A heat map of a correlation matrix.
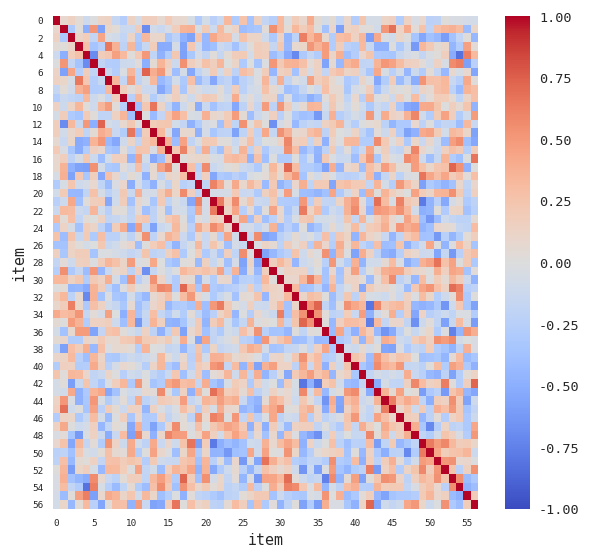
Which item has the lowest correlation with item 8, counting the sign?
14
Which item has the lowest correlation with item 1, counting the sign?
12
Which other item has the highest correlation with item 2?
33
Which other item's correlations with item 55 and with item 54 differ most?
4
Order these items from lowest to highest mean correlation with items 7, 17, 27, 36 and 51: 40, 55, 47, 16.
40, 47, 16, 55
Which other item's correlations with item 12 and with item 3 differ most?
6
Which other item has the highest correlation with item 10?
13
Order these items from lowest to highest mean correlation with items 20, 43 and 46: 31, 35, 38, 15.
38, 35, 15, 31
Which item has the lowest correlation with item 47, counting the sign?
50
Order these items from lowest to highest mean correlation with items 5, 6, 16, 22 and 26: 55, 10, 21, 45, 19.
55, 10, 45, 19, 21
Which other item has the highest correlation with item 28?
51
